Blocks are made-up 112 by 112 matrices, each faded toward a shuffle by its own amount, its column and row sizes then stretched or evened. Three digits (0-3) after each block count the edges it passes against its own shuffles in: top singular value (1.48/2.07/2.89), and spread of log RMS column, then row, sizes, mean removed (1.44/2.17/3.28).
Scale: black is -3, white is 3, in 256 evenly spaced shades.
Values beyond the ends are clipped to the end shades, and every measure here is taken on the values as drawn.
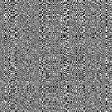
3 3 2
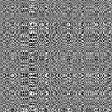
3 3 3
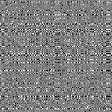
3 1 3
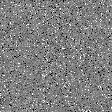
0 1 0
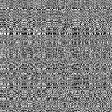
3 0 3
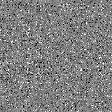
1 1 1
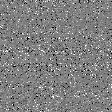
0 1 2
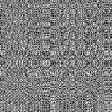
3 2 1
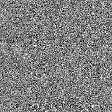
1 1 1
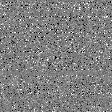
0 0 2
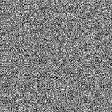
2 0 1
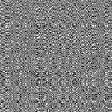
3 2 2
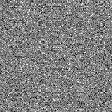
2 0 0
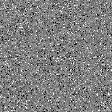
1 1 1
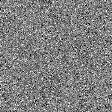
0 1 0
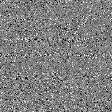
1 0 2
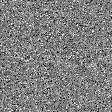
0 0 0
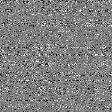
1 1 3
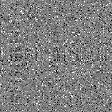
2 1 1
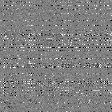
2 1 3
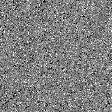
0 1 0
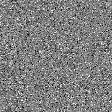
1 0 0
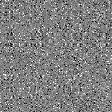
2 1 0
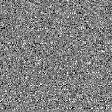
1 0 2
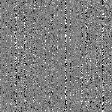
0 3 0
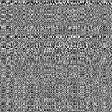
3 2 3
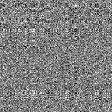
2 1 2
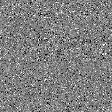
1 1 1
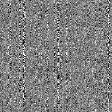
2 3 0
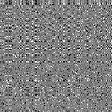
3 2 2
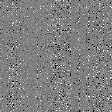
0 3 1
